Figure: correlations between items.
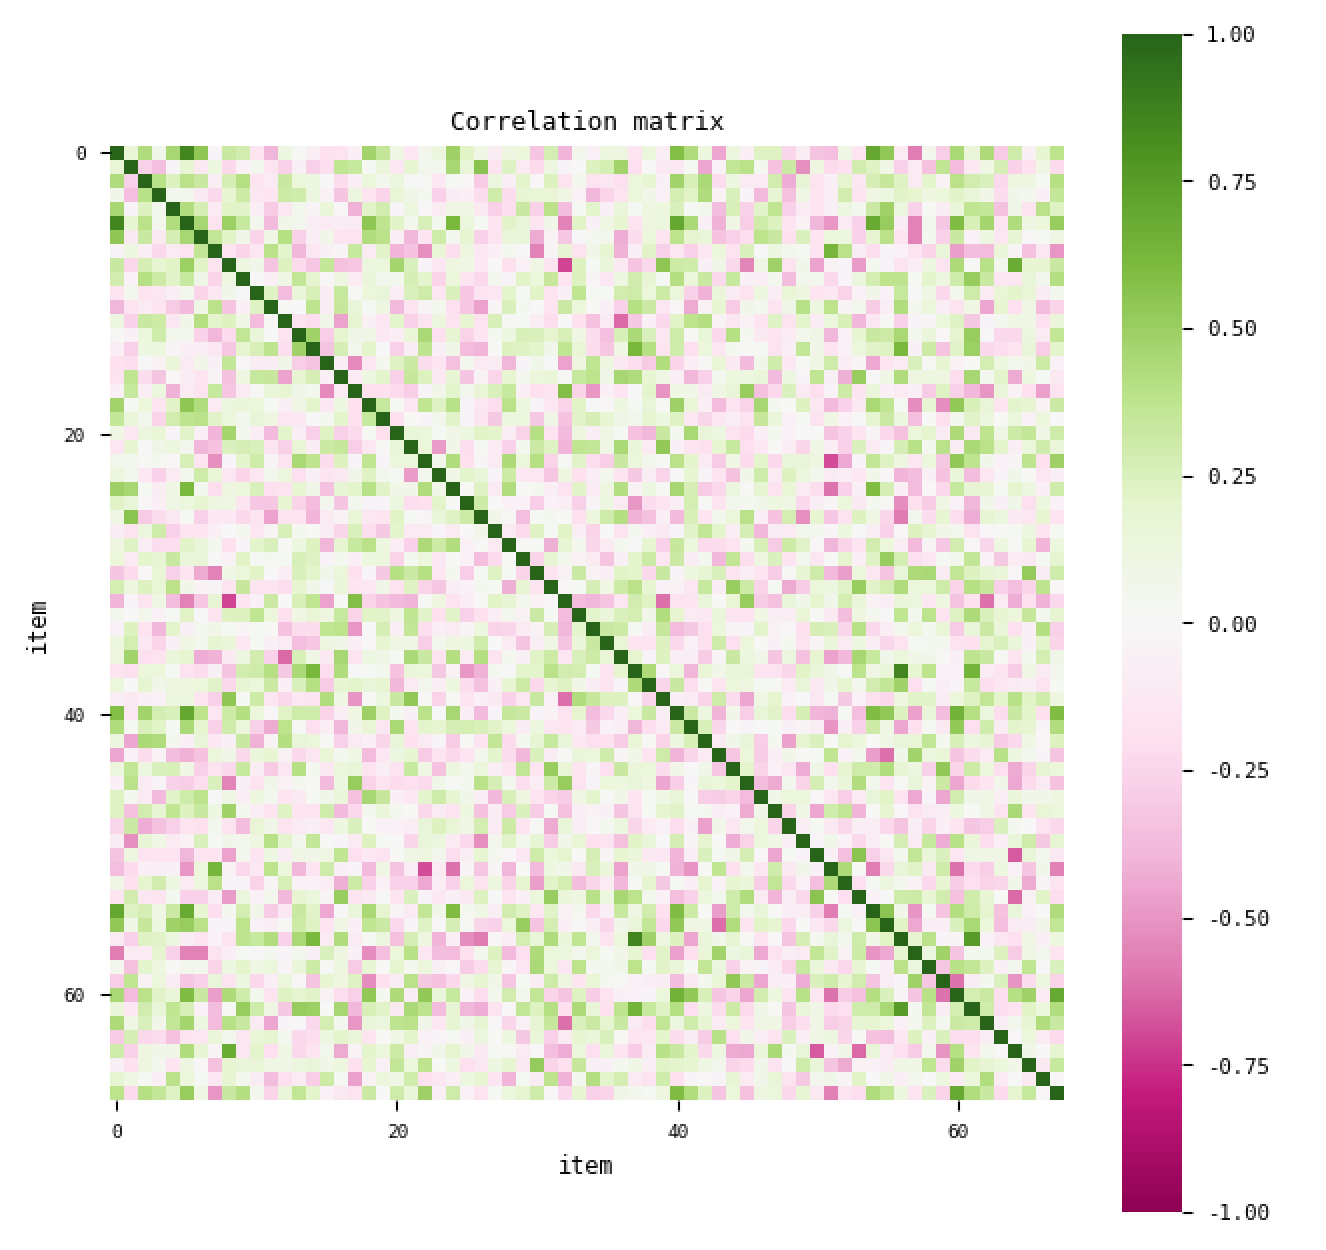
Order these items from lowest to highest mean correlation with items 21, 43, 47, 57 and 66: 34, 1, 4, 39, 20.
1, 4, 20, 34, 39
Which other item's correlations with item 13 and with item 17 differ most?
61
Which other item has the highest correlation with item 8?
64
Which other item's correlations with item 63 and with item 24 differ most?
54
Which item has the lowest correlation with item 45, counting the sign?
8
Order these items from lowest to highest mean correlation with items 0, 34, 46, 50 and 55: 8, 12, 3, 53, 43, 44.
43, 3, 12, 8, 44, 53
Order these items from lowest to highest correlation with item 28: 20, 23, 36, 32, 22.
20, 36, 32, 23, 22
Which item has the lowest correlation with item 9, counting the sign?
48
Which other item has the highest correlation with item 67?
60
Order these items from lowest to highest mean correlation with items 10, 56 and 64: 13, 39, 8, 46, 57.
57, 46, 13, 8, 39
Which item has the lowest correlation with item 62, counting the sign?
32
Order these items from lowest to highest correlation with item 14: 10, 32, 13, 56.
10, 32, 13, 56
